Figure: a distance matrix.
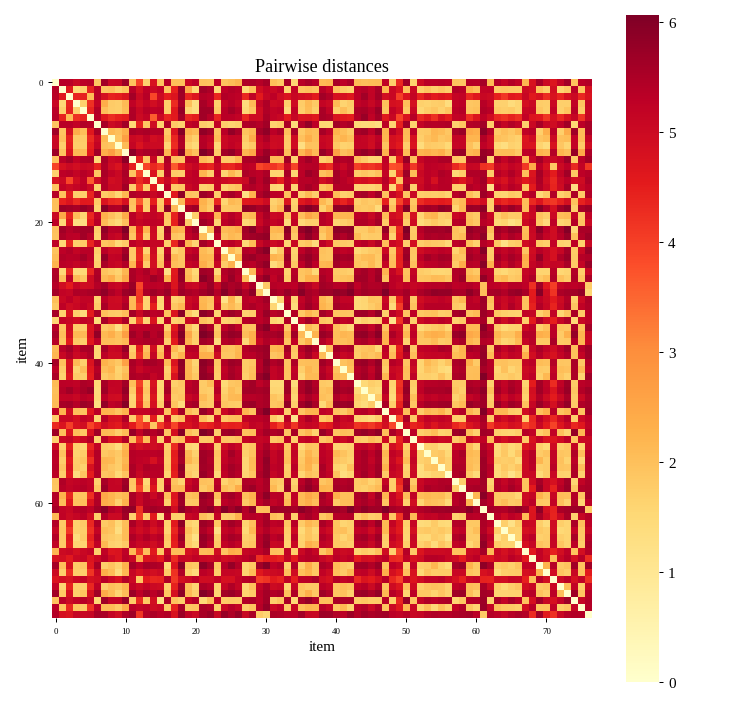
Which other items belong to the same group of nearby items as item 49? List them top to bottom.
14
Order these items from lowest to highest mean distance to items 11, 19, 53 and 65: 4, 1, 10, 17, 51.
4, 1, 10, 17, 51
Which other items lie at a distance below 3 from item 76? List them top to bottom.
29, 30, 61
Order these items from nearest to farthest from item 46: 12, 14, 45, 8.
45, 12, 14, 8
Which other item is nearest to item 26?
31
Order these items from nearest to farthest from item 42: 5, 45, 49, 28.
28, 5, 49, 45
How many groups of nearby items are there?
6
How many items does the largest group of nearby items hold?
38
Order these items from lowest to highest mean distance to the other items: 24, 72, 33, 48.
72, 33, 48, 24
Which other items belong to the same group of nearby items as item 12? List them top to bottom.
68, 71
